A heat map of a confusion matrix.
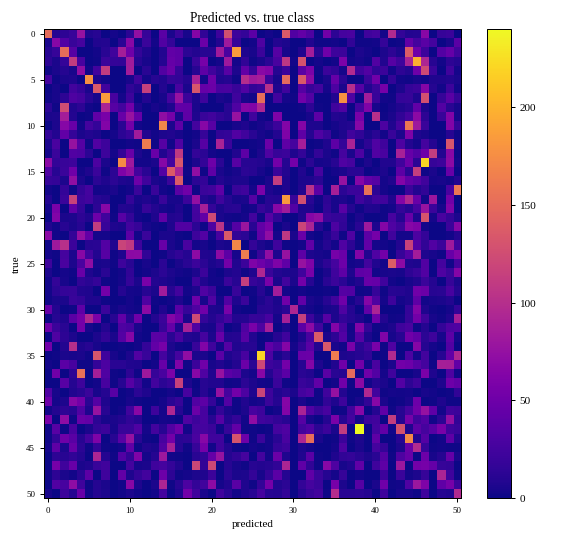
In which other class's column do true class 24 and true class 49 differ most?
14
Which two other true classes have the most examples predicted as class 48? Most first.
36, 43
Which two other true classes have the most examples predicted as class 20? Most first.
47, 49
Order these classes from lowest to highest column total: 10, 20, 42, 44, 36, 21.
42, 20, 21, 36, 10, 44
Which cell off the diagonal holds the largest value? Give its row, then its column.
43, 38
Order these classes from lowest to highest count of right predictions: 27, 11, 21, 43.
27, 11, 21, 43
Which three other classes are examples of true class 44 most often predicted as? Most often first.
32, 23, 31
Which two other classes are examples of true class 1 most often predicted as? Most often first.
22, 10
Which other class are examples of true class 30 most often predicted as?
40
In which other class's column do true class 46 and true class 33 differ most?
6
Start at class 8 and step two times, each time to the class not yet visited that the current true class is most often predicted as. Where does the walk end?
23
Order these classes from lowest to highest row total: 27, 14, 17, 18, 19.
27, 19, 17, 18, 14
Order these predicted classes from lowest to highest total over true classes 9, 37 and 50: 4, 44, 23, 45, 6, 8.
8, 44, 45, 23, 6, 4
